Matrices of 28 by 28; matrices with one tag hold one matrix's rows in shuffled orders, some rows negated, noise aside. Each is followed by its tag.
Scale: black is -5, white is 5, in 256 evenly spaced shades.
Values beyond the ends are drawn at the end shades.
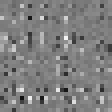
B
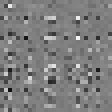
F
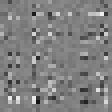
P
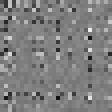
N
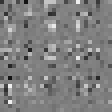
F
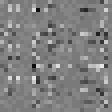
P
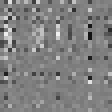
N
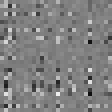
N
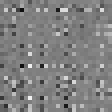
B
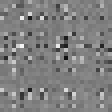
B
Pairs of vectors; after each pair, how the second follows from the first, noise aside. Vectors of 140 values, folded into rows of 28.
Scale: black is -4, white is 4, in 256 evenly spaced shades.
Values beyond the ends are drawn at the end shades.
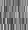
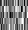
reversed, negated, scaled up.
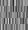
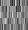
shuffled.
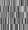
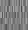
wrapped around, negated, shrunk.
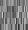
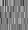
reversed, negated, partly zeroed.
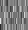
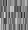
sign-scrambled.
